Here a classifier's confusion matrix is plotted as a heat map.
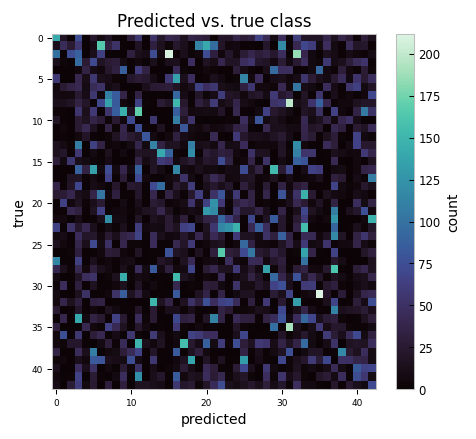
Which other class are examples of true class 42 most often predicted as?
22
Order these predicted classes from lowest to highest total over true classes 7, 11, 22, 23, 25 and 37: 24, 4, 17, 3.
4, 3, 24, 17
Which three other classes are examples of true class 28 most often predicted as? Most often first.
37, 13, 18
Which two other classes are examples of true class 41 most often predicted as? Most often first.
11, 16
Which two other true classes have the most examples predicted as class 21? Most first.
20, 34
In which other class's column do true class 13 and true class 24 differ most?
32
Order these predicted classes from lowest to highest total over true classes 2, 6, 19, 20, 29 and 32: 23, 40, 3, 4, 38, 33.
38, 4, 23, 40, 3, 33
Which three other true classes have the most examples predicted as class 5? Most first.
16, 38, 39
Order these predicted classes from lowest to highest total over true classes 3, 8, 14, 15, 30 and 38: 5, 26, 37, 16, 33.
37, 26, 5, 33, 16
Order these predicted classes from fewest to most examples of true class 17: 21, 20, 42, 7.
20, 21, 7, 42
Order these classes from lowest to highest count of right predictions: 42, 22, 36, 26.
36, 42, 22, 26
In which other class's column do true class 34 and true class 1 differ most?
6
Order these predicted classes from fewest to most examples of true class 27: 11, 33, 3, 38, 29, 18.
11, 38, 29, 18, 3, 33
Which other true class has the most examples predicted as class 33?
23
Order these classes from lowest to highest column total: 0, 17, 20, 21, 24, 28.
17, 0, 28, 24, 20, 21
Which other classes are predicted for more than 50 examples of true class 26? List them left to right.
15, 22, 25, 33, 37
